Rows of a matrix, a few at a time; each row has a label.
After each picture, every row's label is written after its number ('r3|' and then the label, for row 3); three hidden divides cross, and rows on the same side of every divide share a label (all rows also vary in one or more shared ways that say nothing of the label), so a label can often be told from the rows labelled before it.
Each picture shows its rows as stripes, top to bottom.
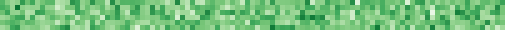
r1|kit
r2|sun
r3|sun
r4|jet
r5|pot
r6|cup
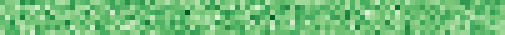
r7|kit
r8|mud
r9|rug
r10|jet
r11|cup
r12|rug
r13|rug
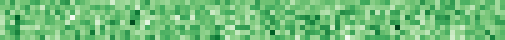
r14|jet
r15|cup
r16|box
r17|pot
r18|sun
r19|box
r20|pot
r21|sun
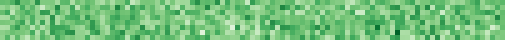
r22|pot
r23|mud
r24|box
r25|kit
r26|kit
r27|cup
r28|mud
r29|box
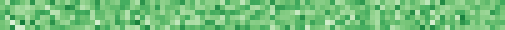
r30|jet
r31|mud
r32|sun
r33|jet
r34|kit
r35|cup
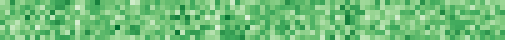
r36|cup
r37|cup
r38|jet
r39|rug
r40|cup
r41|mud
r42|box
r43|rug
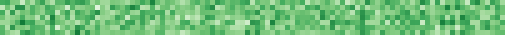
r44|box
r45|sun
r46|jet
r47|kit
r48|jet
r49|jet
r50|kit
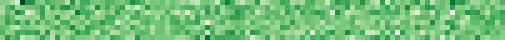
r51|kit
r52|cup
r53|sun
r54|box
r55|rug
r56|mud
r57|pot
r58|box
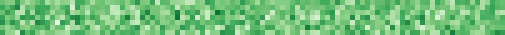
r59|sun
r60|pot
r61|rug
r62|kit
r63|pot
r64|pot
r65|kit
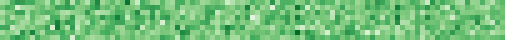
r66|jet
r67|mud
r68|sun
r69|mud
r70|mud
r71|box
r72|cup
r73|pot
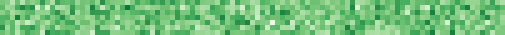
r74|box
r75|kit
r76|mud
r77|rug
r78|mud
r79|jet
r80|cup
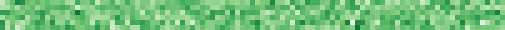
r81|pot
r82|cup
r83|sun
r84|sun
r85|jet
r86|cup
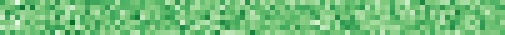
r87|mud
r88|jet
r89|box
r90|box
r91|mud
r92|cup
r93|jet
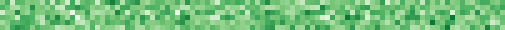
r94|box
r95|kit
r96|pot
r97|cup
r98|cup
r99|pot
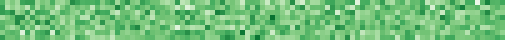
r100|kit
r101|kit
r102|rug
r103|jet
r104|pot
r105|kit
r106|rug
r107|pot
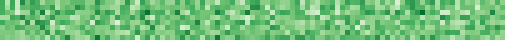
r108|jet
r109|jet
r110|mud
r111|jet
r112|rug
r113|sun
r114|rug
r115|cup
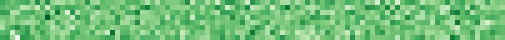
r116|pot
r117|mud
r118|box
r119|pot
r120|box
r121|pot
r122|sun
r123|mud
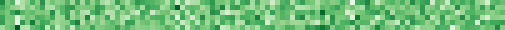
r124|kit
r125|box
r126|jet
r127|jet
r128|kit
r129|pot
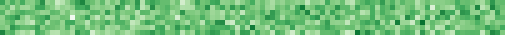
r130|sun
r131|sun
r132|jet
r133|pot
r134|mud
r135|pot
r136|sun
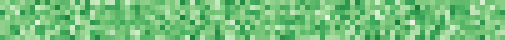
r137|pot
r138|mud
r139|kit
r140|cup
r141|mud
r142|pot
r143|rug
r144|mud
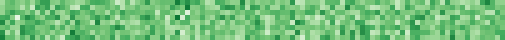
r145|rug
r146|rug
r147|kit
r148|mud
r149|jet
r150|kit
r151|kit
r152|kit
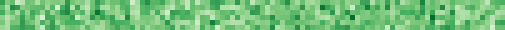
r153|mud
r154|jet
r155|cup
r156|cup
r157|kit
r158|jet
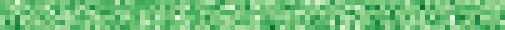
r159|mud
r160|mud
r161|box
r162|sun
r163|box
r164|sun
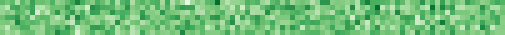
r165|kit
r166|cup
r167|mud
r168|pot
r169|pot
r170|cup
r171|cup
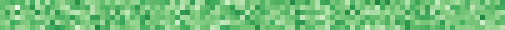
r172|kit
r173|kit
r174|rug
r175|mud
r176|jet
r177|cup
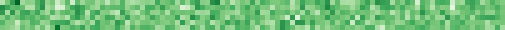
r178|pot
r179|sun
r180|jet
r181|sun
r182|cup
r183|mud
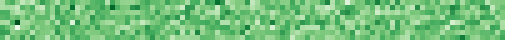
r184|box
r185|mud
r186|cup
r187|box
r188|pot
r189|mud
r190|box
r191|kit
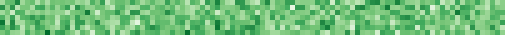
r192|box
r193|jet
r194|sun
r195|jet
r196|jet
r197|pot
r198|rug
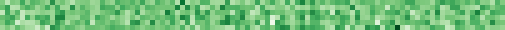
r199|jet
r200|box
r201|box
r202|rug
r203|box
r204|mud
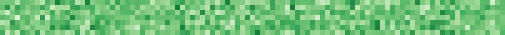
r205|cup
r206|sun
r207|jet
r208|mud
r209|cup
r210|cup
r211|jet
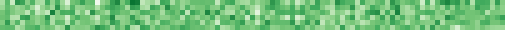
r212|sun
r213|box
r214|mud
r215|sun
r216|box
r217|cup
